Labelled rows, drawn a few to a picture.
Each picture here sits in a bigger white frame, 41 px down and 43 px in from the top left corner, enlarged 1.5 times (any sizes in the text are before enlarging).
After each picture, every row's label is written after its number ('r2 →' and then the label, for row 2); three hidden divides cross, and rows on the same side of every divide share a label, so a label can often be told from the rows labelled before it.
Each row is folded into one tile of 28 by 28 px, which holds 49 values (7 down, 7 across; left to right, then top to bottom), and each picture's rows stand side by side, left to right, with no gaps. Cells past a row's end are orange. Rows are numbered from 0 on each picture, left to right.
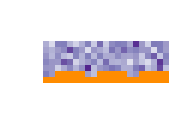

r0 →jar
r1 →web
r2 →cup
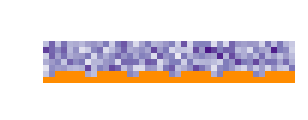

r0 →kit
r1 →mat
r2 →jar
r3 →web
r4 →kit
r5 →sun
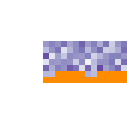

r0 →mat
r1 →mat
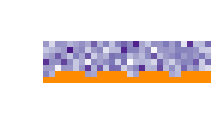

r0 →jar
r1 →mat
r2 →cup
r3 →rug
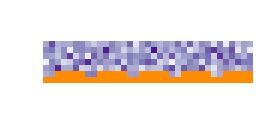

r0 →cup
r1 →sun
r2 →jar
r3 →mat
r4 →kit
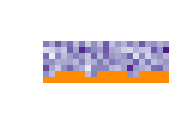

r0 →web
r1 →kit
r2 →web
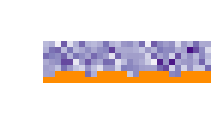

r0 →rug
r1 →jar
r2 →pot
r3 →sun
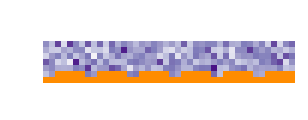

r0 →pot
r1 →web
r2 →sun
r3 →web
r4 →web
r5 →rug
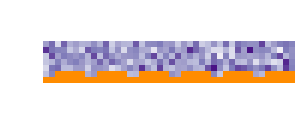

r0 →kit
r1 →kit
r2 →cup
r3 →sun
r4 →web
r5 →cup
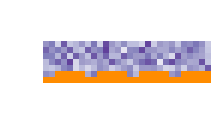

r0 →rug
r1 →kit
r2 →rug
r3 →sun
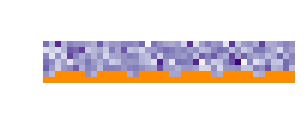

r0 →web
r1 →web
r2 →pot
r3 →rug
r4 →rug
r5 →cup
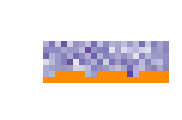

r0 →rug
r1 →kit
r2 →web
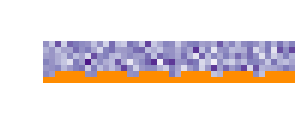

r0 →pot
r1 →sun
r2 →rug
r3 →jar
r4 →mat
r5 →web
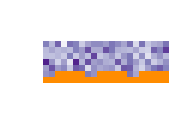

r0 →pot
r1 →sun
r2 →web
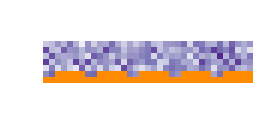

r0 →sun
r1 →sun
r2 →jar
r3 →pot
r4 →kit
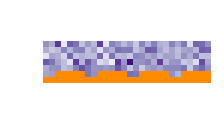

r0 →pot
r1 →pot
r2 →sun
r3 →pot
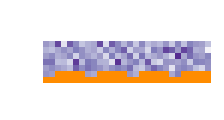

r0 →pot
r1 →pot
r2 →web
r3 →kit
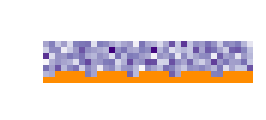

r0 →mat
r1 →jar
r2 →jar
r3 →web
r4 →sun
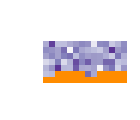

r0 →cup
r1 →jar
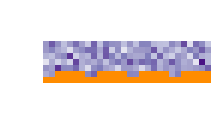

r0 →cup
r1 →kit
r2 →jar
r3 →pot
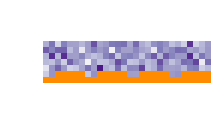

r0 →kit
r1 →cup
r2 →cup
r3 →rug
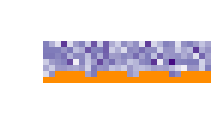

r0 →rug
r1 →kit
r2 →rug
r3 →jar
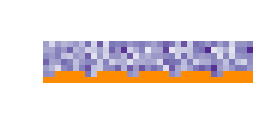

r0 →jar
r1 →web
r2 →mat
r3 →web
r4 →web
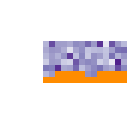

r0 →cup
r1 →pot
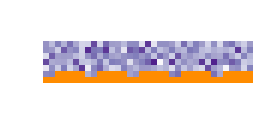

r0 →sun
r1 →kit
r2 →rug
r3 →sun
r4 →jar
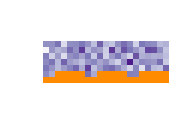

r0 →web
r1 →web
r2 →sun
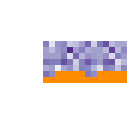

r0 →jar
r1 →jar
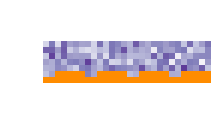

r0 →kit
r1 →web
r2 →cup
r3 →mat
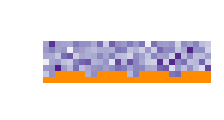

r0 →cup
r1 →pot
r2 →pot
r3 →sun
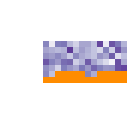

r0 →jar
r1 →pot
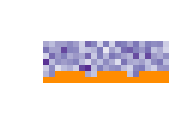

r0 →sun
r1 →mat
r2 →kit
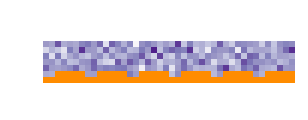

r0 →web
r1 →pot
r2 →jar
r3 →kit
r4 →cup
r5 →web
